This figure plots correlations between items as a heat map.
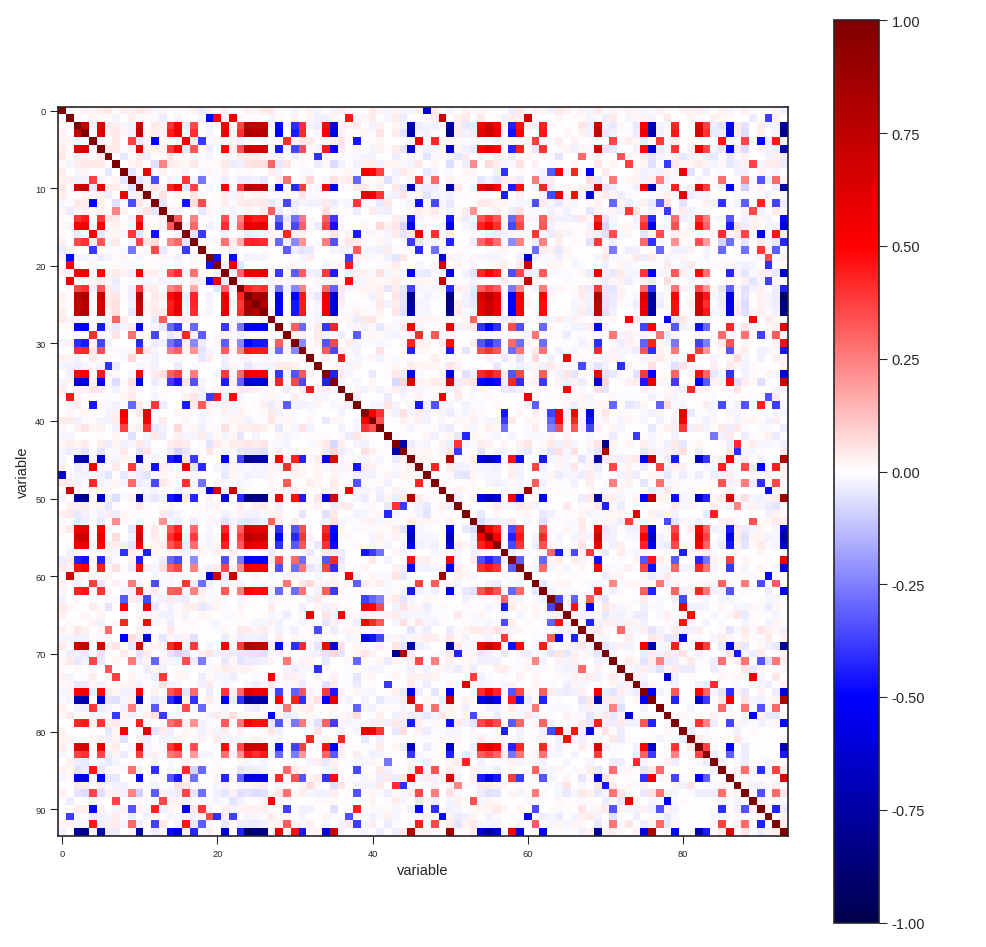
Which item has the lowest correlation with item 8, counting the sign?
68
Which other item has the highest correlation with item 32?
65
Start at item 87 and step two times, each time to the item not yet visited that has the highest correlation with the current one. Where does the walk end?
51
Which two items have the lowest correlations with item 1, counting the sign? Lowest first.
19, 91
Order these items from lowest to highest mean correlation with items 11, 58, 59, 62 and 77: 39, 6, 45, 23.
45, 6, 23, 39
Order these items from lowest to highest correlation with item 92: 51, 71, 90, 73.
90, 51, 73, 71
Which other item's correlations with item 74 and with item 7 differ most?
52
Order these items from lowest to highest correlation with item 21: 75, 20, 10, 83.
20, 83, 75, 10
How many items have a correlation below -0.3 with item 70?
3
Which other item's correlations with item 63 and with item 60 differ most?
49
